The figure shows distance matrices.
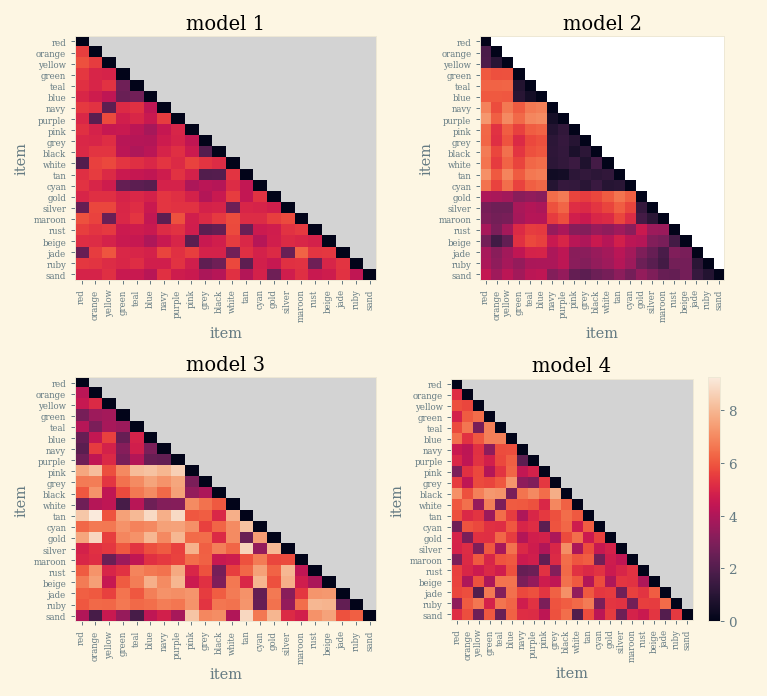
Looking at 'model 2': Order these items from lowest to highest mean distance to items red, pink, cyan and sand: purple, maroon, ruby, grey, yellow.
grey, ruby, purple, maroon, yellow
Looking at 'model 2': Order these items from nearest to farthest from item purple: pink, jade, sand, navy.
navy, pink, sand, jade
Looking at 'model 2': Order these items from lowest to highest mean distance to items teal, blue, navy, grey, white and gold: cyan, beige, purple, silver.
cyan, purple, silver, beige
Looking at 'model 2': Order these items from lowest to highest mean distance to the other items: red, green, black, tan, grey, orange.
grey, black, tan, orange, green, red
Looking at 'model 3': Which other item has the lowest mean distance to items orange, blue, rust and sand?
green
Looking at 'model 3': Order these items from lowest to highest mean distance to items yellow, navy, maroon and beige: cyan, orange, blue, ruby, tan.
blue, orange, tan, ruby, cyan
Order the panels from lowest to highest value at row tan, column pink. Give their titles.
model 2, model 1, model 4, model 3
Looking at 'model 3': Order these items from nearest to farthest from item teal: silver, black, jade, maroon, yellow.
yellow, maroon, silver, jade, black
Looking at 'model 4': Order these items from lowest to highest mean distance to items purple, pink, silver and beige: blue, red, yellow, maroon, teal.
maroon, red, yellow, teal, blue
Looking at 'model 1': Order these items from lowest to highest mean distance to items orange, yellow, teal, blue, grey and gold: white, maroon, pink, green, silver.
green, pink, maroon, silver, white
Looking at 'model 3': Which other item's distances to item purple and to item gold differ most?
tan
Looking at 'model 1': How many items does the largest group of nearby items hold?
5
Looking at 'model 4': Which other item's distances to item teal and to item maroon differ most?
ruby
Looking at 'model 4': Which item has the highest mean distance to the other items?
black
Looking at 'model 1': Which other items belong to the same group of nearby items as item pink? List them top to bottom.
beige
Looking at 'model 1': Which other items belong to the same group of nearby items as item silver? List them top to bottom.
red, white, jade
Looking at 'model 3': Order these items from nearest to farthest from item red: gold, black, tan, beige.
black, beige, gold, tan
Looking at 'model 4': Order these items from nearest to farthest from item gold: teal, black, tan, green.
tan, green, black, teal
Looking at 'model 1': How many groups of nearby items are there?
7
